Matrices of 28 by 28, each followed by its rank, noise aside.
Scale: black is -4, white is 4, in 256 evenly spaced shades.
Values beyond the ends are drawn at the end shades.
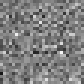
six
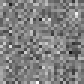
seven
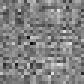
six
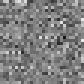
seven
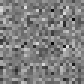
five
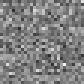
five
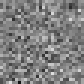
seven
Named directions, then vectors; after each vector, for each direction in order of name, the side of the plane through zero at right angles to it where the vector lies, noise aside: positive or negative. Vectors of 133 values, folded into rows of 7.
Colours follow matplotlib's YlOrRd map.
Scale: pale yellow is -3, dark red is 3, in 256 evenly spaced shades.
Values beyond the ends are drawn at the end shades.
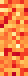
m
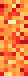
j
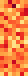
negative, positive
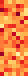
positive, negative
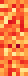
negative, negative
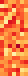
negative, negative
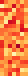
negative, negative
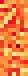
negative, negative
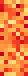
positive, negative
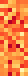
negative, negative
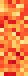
negative, positive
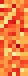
negative, negative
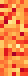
positive, positive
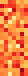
positive, positive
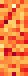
positive, positive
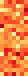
negative, positive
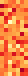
positive, positive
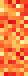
negative, positive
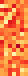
negative, negative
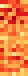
negative, negative
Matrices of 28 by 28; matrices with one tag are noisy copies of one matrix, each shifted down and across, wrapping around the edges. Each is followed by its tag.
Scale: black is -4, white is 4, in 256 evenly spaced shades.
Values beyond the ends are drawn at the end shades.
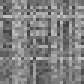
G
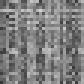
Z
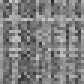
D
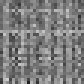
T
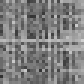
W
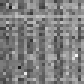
Z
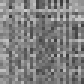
W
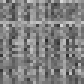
T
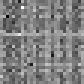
D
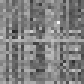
G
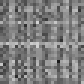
T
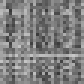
Z
